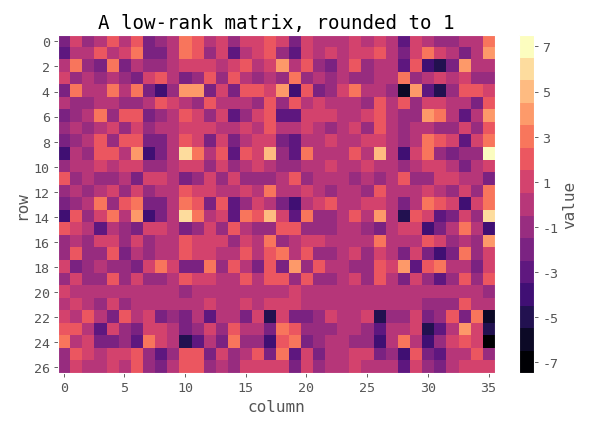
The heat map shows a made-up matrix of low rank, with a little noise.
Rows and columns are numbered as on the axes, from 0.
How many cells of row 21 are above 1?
1
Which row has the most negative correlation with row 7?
22
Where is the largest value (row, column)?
9, 35
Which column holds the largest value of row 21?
33
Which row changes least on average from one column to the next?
20
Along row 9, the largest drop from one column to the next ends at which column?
7
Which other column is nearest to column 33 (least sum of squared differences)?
18
